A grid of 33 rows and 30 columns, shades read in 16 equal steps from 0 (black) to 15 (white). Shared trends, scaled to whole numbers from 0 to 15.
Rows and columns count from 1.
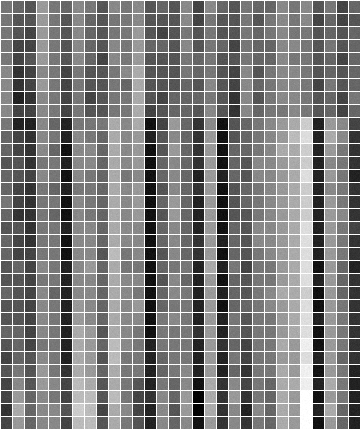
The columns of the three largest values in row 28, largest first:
26, 10, 7
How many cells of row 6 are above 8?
1
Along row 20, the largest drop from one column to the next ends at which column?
27
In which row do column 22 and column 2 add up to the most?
32
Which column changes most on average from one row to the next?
2
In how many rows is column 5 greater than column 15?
13
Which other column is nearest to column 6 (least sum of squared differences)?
19
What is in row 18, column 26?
13
